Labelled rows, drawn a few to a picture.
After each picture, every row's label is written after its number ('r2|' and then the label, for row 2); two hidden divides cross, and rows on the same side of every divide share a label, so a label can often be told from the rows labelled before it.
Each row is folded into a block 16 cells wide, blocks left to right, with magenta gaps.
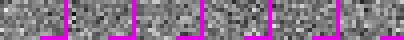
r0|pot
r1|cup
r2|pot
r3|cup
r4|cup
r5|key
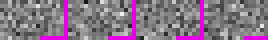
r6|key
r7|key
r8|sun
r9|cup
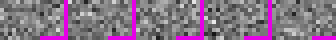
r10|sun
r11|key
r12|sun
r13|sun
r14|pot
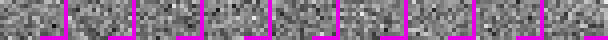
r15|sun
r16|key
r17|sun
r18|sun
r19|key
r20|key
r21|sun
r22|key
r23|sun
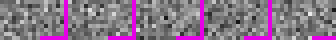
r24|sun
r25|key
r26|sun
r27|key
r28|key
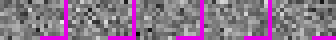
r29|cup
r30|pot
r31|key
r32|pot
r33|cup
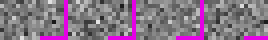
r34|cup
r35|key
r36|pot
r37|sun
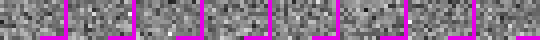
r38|pot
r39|key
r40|pot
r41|pot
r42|sun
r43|sun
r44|cup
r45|cup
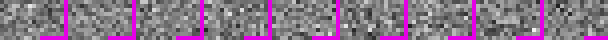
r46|cup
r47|pot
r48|sun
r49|key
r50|key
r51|key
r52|pot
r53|key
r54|cup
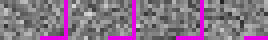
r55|pot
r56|key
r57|key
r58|cup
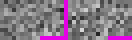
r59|cup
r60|sun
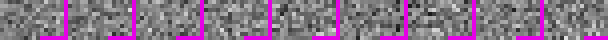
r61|key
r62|sun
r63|sun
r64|cup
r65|key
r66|pot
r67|pot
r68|sun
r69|cup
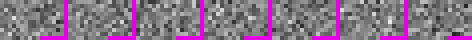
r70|pot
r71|pot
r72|key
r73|pot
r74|cup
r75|pot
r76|pot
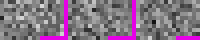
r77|sun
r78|key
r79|key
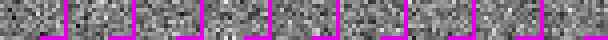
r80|key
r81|key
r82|pot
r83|pot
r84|pot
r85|key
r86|key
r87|cup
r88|pot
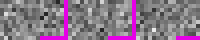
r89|pot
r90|key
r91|cup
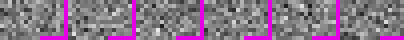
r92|key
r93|key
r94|pot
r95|key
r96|cup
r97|pot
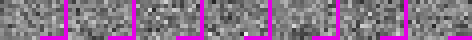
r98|pot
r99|key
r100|cup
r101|cup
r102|key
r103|key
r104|pot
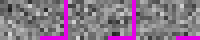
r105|cup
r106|sun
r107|sun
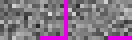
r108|cup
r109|sun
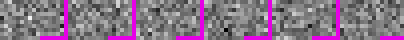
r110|key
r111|sun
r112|pot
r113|key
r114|key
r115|key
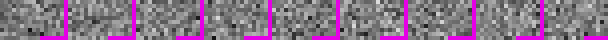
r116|key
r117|cup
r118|cup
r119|cup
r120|sun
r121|key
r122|cup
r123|cup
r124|sun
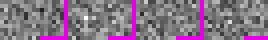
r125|cup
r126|pot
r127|cup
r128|key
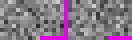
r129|key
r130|pot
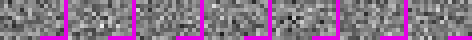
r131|pot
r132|key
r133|sun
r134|sun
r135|key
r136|cup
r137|cup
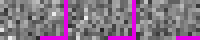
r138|sun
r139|sun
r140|sun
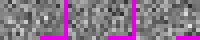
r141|pot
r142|pot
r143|cup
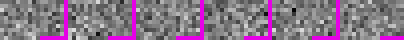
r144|pot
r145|sun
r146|sun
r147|cup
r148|pot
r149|cup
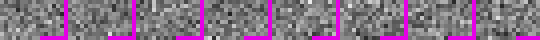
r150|cup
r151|cup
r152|sun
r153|cup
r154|sun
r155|sun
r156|pot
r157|sun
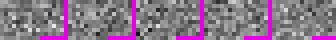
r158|key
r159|key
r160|key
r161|key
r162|cup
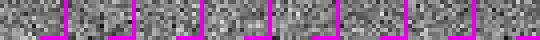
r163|pot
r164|sun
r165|cup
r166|cup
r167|sun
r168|pot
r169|cup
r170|cup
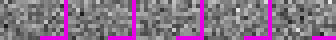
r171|sun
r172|sun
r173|key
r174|sun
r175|sun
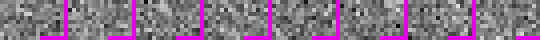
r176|sun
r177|cup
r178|pot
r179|pot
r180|sun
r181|sun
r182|sun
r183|cup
